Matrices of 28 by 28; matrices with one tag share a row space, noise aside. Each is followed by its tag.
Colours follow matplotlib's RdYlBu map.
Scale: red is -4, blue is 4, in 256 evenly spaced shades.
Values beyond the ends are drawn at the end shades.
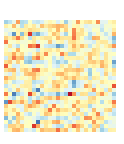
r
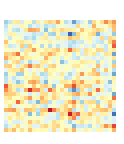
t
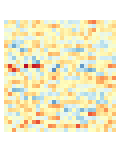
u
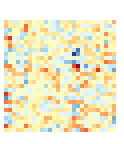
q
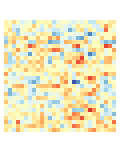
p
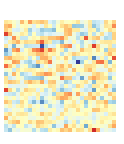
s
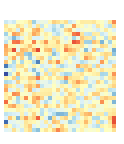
r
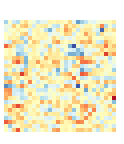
q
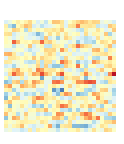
s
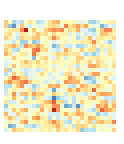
u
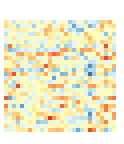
p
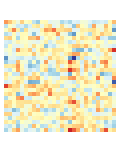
t
